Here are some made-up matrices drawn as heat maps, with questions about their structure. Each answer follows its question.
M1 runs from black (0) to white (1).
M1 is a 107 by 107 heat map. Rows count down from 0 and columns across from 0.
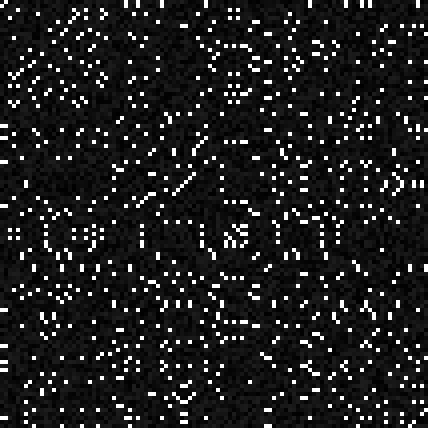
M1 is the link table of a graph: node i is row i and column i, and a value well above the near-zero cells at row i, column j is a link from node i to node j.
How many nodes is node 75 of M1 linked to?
11
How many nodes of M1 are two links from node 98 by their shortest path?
8
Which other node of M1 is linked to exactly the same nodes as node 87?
node 30
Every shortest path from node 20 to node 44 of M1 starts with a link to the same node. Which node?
node 15
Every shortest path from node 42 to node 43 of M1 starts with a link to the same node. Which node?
node 94
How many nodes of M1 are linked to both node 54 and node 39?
1
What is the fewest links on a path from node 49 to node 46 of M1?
4
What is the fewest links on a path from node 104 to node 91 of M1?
4
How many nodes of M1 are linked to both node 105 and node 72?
1
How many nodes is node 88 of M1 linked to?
3
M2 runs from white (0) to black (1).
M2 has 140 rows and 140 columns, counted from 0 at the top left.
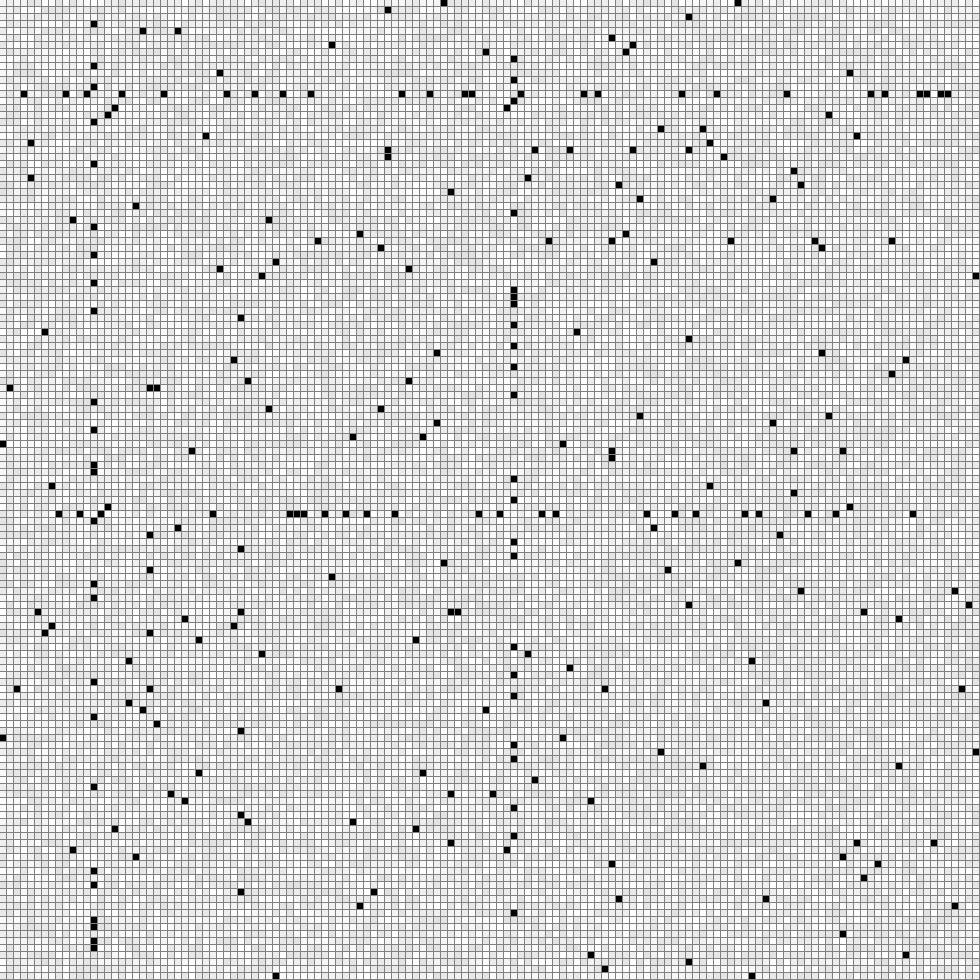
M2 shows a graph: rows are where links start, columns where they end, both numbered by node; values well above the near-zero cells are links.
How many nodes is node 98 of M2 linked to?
5
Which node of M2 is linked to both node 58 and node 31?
node 38
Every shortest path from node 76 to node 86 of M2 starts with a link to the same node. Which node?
node 21
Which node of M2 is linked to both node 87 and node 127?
node 34
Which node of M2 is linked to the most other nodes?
node 13
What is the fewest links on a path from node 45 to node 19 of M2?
6
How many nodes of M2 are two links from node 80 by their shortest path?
1
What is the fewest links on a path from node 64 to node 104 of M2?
3
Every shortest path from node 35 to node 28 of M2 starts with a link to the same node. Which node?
node 117
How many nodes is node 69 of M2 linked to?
2
